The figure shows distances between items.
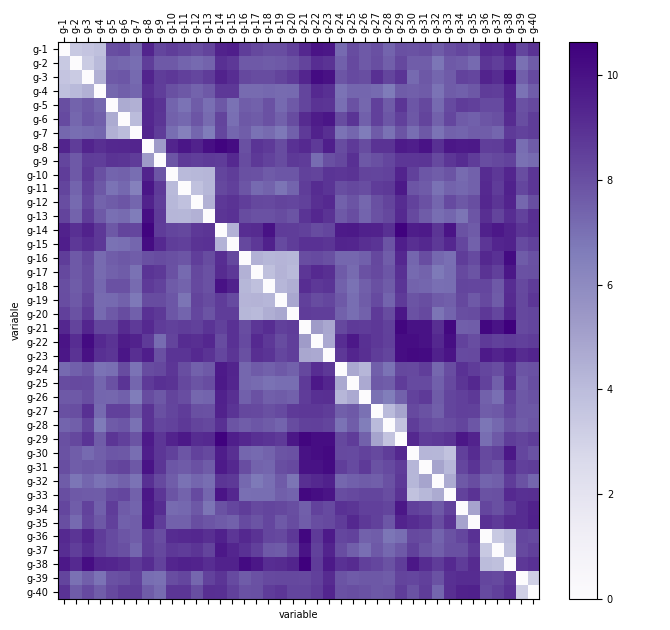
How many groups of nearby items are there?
13
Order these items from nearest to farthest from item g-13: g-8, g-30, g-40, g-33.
g-33, g-30, g-40, g-8
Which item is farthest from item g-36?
g-21
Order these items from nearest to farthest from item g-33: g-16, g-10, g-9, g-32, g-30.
g-30, g-32, g-16, g-10, g-9
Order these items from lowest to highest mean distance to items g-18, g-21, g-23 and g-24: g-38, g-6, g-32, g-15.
g-32, g-6, g-15, g-38
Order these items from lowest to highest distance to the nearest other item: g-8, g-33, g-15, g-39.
g-39, g-33, g-15, g-8
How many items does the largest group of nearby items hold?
5
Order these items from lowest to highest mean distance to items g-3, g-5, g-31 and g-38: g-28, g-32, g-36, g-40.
g-32, g-36, g-28, g-40
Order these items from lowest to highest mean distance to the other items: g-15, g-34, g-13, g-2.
g-2, g-13, g-34, g-15
